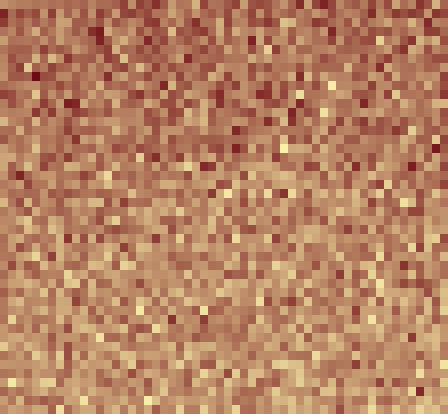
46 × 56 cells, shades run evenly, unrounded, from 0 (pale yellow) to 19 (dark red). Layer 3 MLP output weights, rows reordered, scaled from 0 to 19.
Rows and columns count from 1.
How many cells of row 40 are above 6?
45
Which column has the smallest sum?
36
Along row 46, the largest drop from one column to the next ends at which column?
8
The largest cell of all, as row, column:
9, 5
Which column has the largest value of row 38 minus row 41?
17
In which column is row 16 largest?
10
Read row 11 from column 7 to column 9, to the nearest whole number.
8 11 7
